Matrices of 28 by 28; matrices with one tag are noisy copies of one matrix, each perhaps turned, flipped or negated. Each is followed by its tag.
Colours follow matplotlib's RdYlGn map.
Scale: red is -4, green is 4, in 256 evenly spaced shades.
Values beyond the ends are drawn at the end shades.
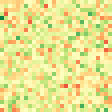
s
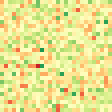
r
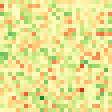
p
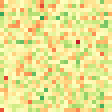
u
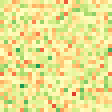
r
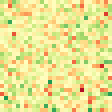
s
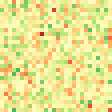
u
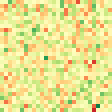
s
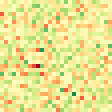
r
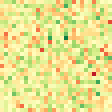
r
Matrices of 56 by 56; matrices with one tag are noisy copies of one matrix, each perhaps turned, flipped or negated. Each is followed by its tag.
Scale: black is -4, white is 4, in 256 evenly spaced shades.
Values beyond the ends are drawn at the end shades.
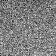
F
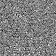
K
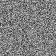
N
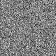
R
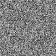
R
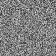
R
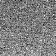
F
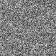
N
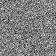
N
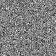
K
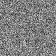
R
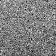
F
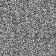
N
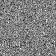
R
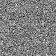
R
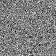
N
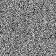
N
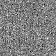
K
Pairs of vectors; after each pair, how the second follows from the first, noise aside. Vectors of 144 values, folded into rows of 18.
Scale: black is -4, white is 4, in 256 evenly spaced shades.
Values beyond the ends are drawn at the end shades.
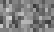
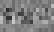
negated, partly zeroed.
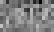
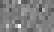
wrapped around, negated, partly zeroed.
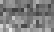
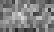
wrapped around.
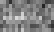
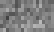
wrapped around, shrunk.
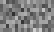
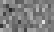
wrapped around, negated, partly zeroed.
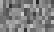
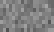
wrapped around, shrunk.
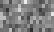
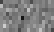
wrapped around, negated, partly zeroed.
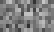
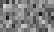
wrapped around.
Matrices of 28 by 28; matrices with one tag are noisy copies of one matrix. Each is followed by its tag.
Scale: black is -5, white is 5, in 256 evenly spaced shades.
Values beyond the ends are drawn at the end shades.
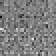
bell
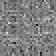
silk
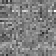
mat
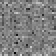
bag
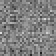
silk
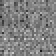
bell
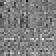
bell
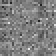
mat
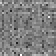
bag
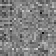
mat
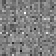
silk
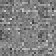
mat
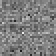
silk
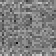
bag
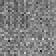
bell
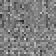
bell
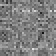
mat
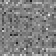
bag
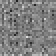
bag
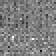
bell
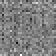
bag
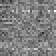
mat
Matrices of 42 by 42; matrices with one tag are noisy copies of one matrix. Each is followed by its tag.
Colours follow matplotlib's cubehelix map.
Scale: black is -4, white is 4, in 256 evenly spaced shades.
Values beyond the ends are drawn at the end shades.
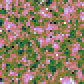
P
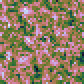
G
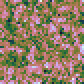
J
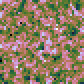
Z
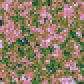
P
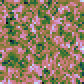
J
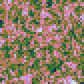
P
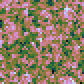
P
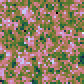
G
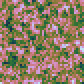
J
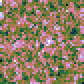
Z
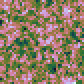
P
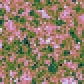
P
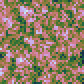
G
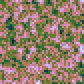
J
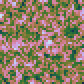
Z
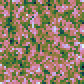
J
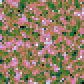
Z
